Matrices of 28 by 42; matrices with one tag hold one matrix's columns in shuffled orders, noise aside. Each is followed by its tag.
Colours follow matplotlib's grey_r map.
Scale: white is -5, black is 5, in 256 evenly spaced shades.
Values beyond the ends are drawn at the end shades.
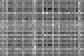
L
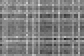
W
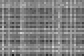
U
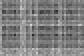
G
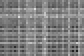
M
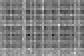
G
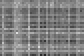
U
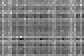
W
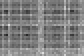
G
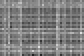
U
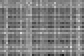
U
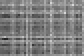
W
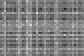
L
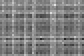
W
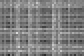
U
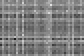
W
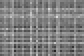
M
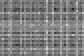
L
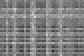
M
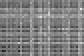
M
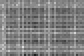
U
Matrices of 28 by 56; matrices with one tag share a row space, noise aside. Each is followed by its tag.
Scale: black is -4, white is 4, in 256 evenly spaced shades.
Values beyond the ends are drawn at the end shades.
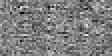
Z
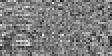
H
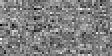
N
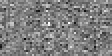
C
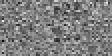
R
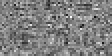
Z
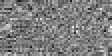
H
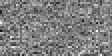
N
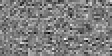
Z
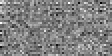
N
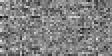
N
